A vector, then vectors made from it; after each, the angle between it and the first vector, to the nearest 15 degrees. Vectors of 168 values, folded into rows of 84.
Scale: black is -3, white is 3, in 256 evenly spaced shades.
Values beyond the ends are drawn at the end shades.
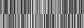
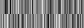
45 degrees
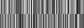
120 degrees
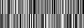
120 degrees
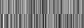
135 degrees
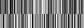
30 degrees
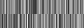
120 degrees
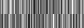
135 degrees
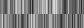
45 degrees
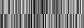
165 degrees
